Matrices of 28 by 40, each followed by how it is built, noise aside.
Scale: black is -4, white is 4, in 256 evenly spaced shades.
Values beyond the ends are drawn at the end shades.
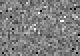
sparse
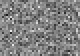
repeating rows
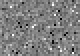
sparse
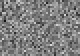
noise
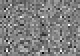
low rank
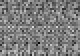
repeating columns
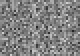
repeating rows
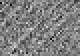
Hankel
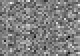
repeating rows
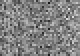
repeating rows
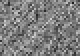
Hankel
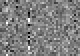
uneven columns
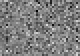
uneven columns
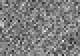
Hankel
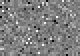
sparse
